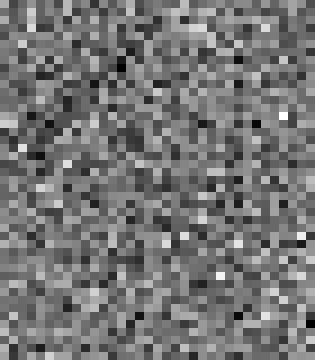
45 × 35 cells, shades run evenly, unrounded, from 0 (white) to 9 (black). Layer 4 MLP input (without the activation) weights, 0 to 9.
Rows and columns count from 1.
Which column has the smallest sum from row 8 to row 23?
32
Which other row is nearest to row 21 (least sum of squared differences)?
10
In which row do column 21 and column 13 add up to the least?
30
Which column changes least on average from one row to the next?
20
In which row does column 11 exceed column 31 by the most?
26
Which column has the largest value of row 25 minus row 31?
27
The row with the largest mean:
11
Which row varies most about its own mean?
16
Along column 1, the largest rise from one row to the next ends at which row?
17
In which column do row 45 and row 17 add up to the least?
8
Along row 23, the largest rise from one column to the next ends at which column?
31
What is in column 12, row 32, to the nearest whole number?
4
